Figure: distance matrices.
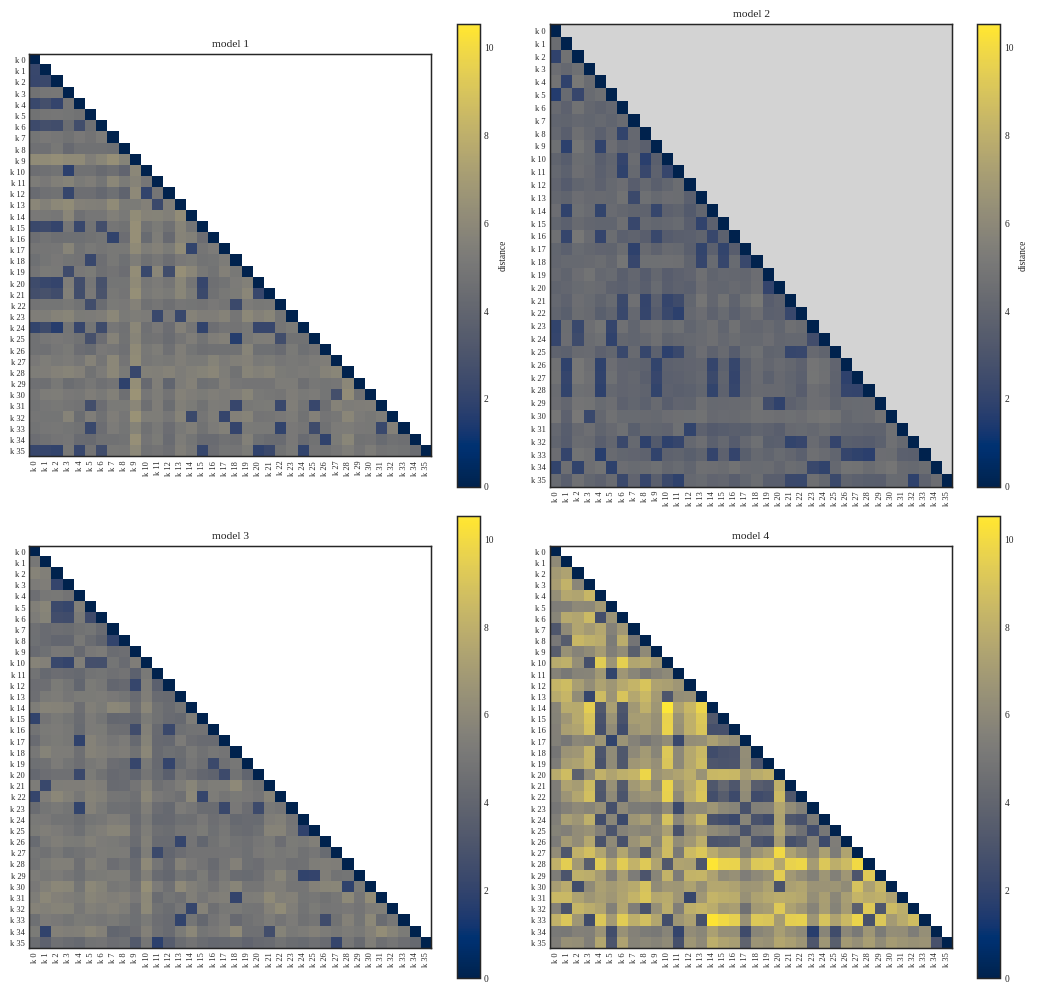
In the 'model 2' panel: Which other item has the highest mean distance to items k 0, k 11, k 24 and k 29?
k 30
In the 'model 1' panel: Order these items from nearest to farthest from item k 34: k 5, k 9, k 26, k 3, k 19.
k 26, k 5, k 3, k 19, k 9
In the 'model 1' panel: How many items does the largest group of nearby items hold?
10
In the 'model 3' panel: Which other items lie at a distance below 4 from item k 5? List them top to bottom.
k 2, k 3, k 6, k 10
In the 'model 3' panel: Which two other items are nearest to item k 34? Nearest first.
k 1, k 21
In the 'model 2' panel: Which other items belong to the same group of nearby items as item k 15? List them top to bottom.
k 7, k 13, k 17, k 18
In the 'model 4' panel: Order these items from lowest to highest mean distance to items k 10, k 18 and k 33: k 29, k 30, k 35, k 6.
k 35, k 30, k 6, k 29
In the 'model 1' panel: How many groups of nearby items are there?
10
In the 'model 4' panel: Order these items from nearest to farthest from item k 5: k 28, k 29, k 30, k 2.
k 29, k 2, k 30, k 28
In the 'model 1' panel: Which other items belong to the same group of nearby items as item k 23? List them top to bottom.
k 11, k 13
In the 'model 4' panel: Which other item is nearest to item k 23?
k 34
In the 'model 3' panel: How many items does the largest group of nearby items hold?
5
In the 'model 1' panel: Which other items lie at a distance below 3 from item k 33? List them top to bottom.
k 5, k 18, k 22, k 25, k 31
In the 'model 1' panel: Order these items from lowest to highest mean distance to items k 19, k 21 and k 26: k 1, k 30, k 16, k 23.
k 1, k 16, k 30, k 23
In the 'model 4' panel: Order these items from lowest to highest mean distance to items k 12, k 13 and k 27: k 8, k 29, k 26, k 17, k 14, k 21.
k 17, k 29, k 8, k 26, k 21, k 14
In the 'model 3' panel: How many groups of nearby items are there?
12
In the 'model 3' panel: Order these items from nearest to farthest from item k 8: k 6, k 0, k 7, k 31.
k 7, k 6, k 0, k 31
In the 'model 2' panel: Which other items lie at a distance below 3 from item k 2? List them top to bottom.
k 0, k 5, k 23, k 24, k 34
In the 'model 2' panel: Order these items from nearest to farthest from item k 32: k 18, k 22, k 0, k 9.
k 22, k 9, k 0, k 18
